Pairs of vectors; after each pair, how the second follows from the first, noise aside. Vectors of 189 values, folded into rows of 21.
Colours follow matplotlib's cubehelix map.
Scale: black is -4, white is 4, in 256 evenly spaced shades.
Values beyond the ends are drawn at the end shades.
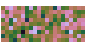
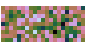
wrapped around.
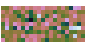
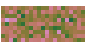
reversed, shrunk.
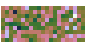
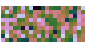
wrapped around.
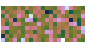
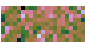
reversed, negated, partly zeroed.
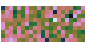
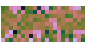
reversed, partly zeroed.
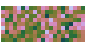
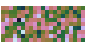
reversed.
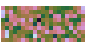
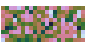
reversed.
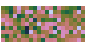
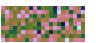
wrapped around.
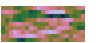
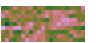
wrapped around, negated, shrunk.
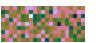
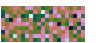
copied.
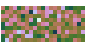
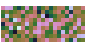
wrapped around.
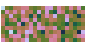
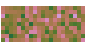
reversed, shrunk.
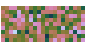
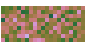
wrapped around, negated, shrunk.
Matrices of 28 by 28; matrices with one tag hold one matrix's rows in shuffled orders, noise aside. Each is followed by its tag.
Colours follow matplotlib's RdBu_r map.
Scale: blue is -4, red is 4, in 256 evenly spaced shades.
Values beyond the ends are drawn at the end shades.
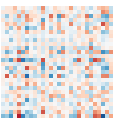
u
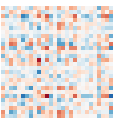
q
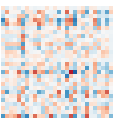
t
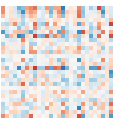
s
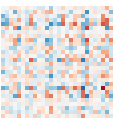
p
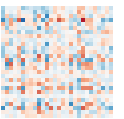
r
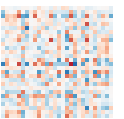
t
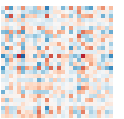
r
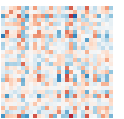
t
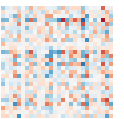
p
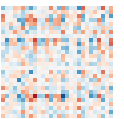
s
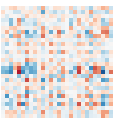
u
